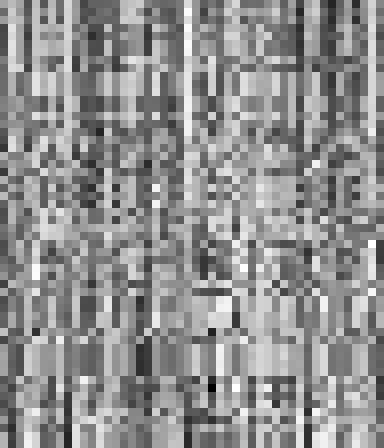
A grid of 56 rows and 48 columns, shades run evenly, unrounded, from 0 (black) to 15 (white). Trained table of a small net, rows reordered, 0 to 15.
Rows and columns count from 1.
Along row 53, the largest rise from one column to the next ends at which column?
38
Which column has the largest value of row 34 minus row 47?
47
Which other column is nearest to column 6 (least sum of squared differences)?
8
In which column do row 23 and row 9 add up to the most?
24
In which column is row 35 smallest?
26
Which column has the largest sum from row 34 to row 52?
33
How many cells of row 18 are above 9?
22
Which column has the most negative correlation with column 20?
30
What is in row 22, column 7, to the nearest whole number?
9
